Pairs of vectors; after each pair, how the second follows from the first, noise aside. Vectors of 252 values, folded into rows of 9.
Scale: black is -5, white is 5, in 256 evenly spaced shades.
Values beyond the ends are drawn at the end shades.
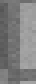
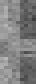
wrapped around, negated.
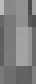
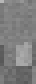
partly zeroed.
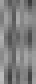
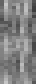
reversed, negated.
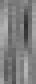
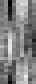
wrapped around, scaled up.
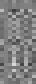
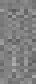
shrunk.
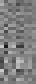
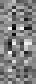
wrapped around, scaled up.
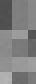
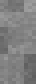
reversed, shrunk.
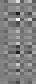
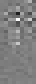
partly zeroed.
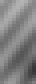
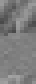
wrapped around, partly zeroed.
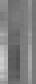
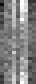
wrapped around, scaled up.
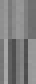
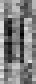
wrapped around, scaled up.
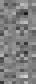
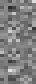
reversed, negated.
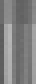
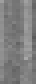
reversed, shrunk.
